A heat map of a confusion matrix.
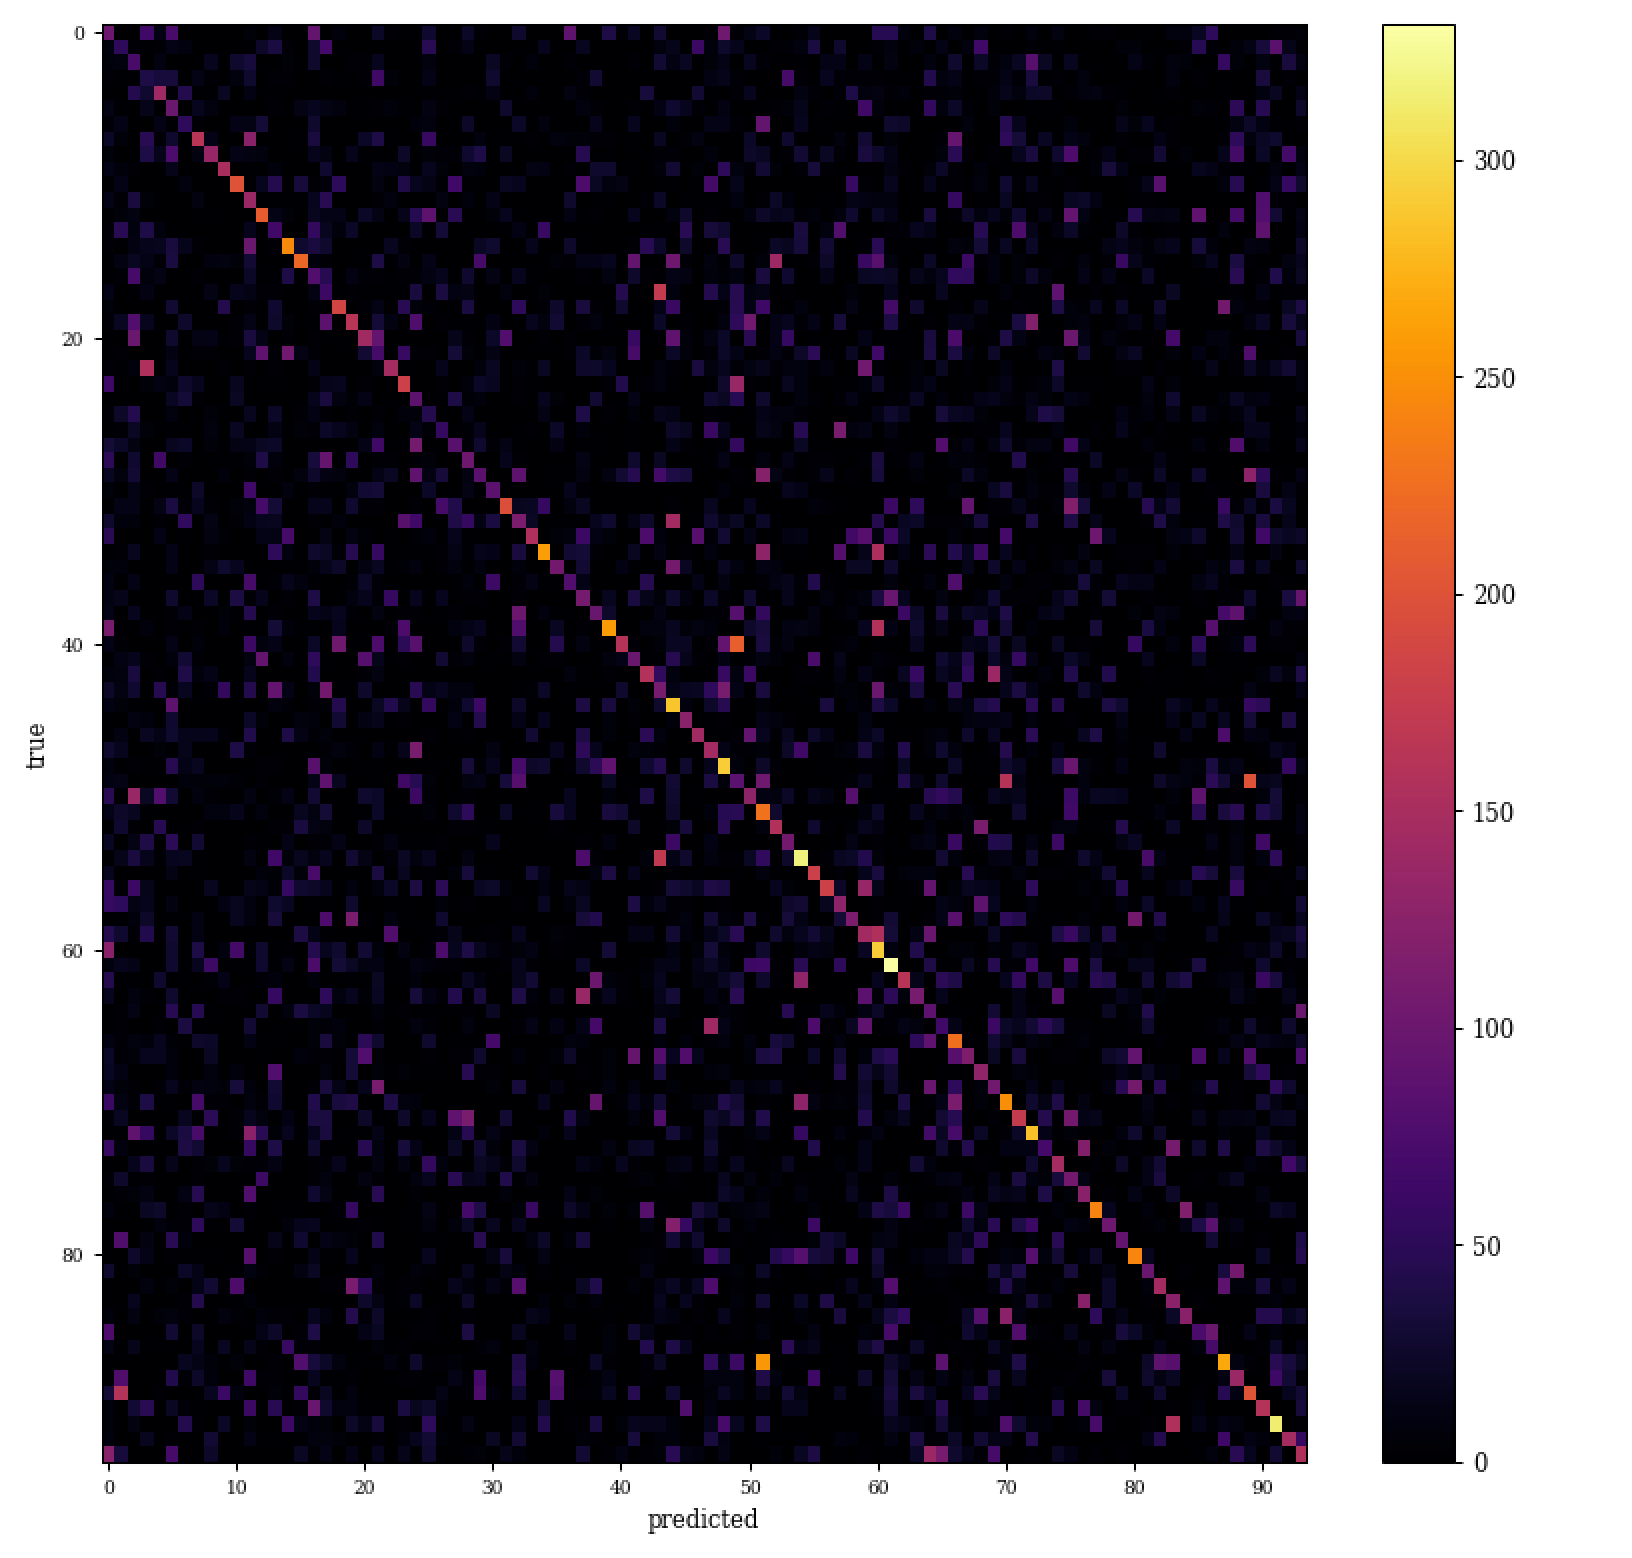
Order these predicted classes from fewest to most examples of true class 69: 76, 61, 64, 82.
76, 61, 82, 64
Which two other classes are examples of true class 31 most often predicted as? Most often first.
75, 67
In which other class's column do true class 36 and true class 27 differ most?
24
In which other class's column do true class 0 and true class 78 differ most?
44
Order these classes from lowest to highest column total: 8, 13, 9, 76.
9, 8, 76, 13
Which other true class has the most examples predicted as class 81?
54
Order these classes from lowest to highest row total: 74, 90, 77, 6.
6, 74, 90, 77
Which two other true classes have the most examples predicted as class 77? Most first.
33, 91
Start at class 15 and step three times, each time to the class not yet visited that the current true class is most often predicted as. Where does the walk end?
13
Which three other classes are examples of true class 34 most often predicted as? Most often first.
60, 51, 57
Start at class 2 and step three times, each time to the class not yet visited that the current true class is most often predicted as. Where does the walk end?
90
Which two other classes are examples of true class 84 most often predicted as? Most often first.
70, 68
